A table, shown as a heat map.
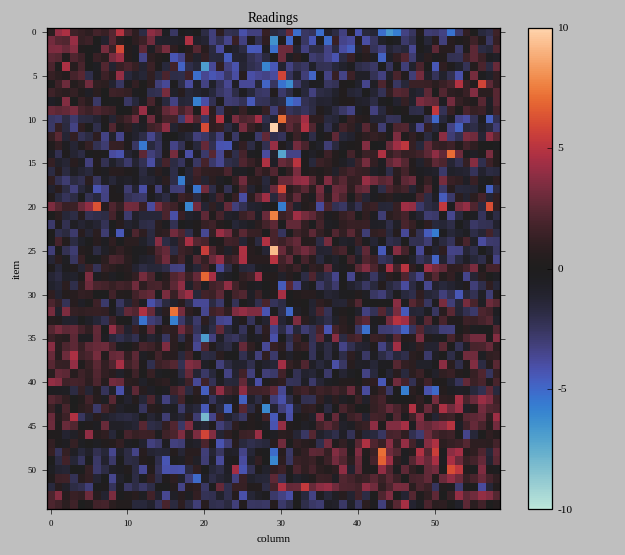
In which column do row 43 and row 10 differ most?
30
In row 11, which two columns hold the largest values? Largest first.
29, 20
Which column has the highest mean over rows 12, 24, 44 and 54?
54
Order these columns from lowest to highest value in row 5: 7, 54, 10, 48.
10, 54, 7, 48
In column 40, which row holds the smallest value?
0
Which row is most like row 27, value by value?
47
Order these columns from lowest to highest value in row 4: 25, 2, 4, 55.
25, 55, 4, 2
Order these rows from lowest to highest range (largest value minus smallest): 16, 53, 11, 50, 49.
16, 53, 50, 49, 11
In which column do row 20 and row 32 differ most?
46
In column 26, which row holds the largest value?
32
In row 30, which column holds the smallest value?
53
